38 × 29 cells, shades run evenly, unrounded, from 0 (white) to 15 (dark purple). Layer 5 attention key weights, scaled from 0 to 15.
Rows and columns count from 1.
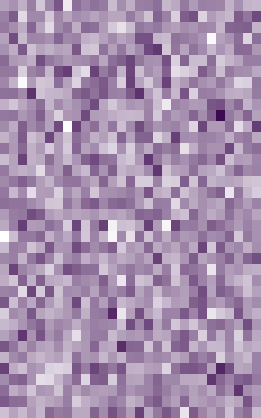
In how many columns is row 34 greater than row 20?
15
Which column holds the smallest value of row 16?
5
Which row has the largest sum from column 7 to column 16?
9
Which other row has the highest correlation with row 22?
14
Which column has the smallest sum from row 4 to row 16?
8
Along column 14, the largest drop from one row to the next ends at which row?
33
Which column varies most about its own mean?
3
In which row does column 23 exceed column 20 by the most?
7
